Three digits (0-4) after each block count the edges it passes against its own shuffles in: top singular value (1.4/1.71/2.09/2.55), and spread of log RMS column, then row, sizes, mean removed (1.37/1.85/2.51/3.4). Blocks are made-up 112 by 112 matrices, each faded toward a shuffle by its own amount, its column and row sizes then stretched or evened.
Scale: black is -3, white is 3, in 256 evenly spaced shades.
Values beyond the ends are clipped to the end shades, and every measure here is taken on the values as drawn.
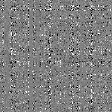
1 4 3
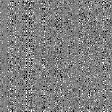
3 4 2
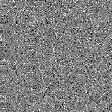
3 0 0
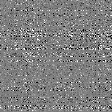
2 3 4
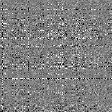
3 3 4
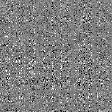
0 4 3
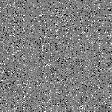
3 2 1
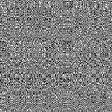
4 1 2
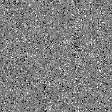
2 2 1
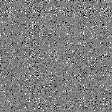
1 3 3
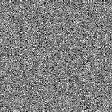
2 1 0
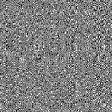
4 2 0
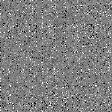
1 3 2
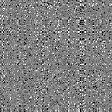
4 3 2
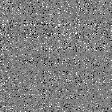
1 2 3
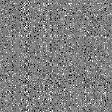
3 3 2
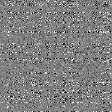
3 3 4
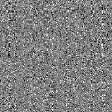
3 3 0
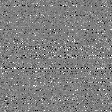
1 1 4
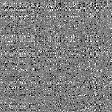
4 2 3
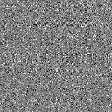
3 1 2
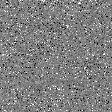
0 0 2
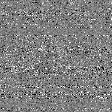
0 0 4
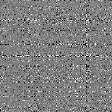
3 3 4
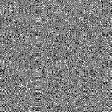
4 2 1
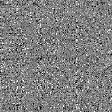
3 2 1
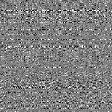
4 1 4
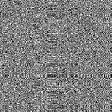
4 0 2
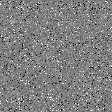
0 1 1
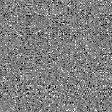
3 1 2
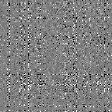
3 4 3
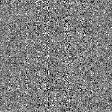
2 3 2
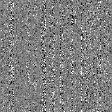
1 4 0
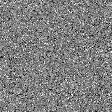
0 0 1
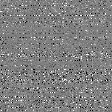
1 2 4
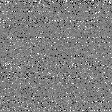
1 0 3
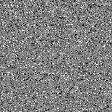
0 0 3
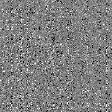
2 3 2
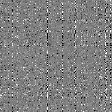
4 4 3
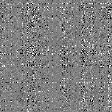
1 4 3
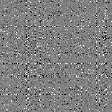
4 3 3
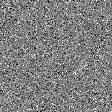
1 1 0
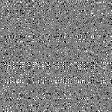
4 2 3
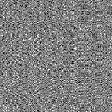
4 1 0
